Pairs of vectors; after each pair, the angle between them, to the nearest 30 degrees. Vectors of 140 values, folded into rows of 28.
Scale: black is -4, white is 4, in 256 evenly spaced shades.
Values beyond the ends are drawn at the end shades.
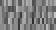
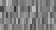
90 degrees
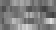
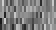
90 degrees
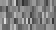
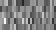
30 degrees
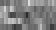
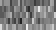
120 degrees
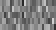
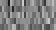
150 degrees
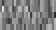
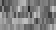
60 degrees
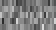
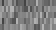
30 degrees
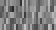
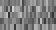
120 degrees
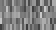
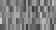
30 degrees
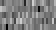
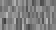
120 degrees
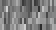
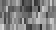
30 degrees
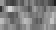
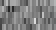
120 degrees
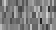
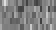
30 degrees
